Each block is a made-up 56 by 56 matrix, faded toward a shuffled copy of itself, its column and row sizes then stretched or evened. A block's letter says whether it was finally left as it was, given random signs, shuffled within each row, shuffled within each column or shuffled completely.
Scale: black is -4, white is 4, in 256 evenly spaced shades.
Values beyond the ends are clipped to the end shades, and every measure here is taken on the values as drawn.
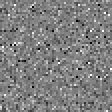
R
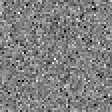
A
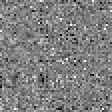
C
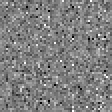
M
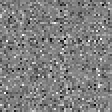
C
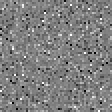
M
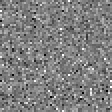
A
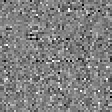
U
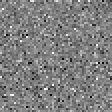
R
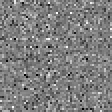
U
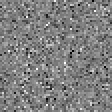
M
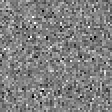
R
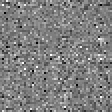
U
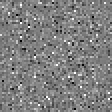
M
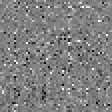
C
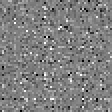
U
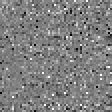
C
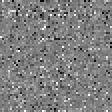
U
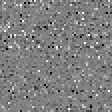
R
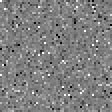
A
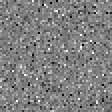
A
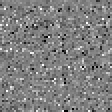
R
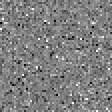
A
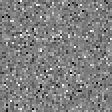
A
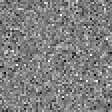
A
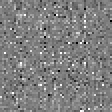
C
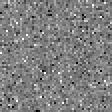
A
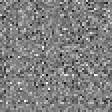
C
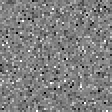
A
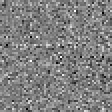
U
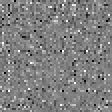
C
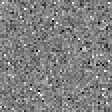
A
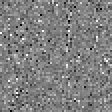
M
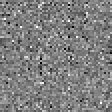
C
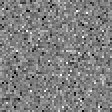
A
